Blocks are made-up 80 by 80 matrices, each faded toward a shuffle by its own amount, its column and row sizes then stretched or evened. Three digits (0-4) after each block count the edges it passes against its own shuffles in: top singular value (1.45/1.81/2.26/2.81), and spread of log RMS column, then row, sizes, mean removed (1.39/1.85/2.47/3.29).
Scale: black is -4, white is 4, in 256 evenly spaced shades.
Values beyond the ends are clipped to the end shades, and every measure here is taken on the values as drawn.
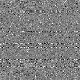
3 0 3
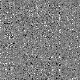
1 2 2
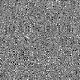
2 1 1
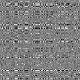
4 1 4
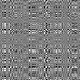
4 4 4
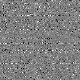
2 1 3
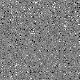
0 2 2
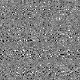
2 1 3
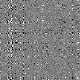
3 3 2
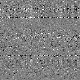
2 1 3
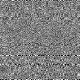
3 0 3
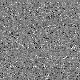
0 0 2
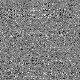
1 0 3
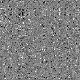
2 2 1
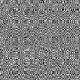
4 2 3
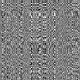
4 4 2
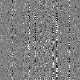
3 4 0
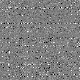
1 1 3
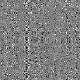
3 3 1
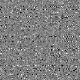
1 2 3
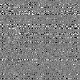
3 1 4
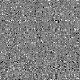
2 1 2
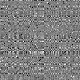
4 0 3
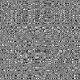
3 0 4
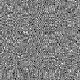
3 0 0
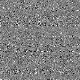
0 1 3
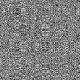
3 1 1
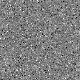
0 0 1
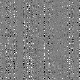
1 4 1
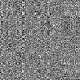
3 2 1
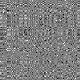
4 1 2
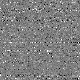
1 0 3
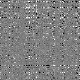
3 3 3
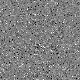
0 1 1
